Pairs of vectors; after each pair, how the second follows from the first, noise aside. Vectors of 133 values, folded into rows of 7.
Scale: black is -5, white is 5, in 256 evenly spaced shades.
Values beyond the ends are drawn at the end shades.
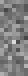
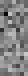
wrapped around, negated.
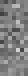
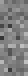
reversed, negated, partly zeroed.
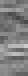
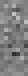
negated, partly zeroed.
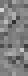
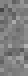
negated, shrunk.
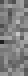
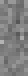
negated, shrunk.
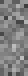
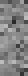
shuffled.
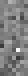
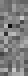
wrapped around, negated.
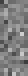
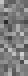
sign-scrambled.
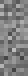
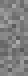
reversed, negated, shrunk.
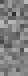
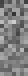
sign-scrambled.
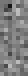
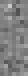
negated, shrunk.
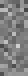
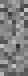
negated.
